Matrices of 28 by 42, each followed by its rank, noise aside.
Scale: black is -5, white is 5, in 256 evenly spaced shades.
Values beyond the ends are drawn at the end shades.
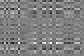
one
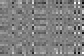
one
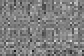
five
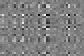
one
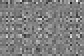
three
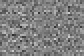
five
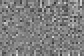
five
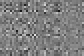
three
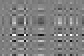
one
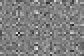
four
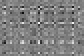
one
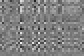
two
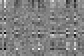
one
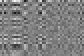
one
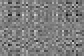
three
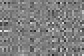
three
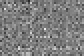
five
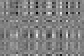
one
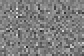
five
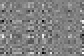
two
